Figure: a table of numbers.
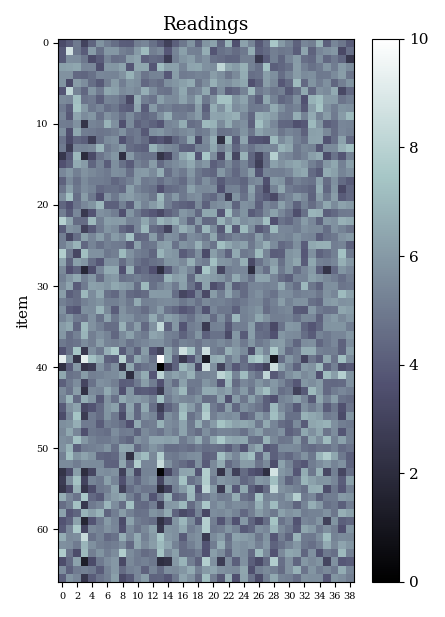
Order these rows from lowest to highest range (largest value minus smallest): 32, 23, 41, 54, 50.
32, 50, 23, 54, 41
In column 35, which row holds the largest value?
51
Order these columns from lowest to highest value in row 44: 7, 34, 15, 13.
7, 15, 34, 13
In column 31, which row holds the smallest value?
43
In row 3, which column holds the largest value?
21
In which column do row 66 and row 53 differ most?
13
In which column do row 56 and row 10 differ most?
3
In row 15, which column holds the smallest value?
26
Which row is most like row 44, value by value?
19
